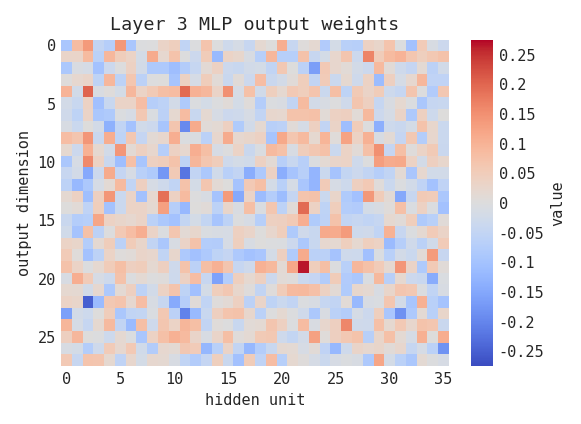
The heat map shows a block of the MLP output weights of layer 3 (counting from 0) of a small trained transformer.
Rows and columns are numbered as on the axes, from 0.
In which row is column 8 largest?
1
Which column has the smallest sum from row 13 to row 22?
2
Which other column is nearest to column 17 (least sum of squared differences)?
25
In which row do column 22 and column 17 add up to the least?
11
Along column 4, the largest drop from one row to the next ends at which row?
14
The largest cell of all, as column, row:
22, 19
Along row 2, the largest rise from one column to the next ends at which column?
24
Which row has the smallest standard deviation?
5
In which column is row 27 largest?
29
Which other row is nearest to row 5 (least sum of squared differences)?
6
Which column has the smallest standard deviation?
8
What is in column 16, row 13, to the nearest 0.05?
-0.15
